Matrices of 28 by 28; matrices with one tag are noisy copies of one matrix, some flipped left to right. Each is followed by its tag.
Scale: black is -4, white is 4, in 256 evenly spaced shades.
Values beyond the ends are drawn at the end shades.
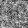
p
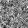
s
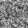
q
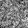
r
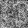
p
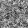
q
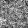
r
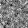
s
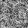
p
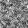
s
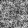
p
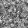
q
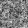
p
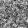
q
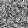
q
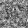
q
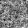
p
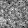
r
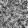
s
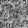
p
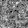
p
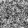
q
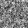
q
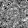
r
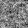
p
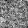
r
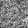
r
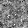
p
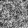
p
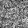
r
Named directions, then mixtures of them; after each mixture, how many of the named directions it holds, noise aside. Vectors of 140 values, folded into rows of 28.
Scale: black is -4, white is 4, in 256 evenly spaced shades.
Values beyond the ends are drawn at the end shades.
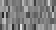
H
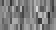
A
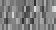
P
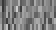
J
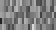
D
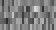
four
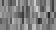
two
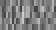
four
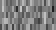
four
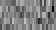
four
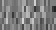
one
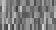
one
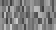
four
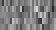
one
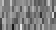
three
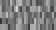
two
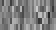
one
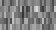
three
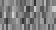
one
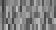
one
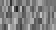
three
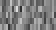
three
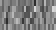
one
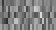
three
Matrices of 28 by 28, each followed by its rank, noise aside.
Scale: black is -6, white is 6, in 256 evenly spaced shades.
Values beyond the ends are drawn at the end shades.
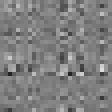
two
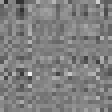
three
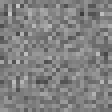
eight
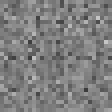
six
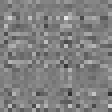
three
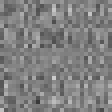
four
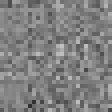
six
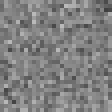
eight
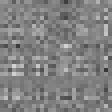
three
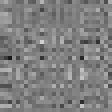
three
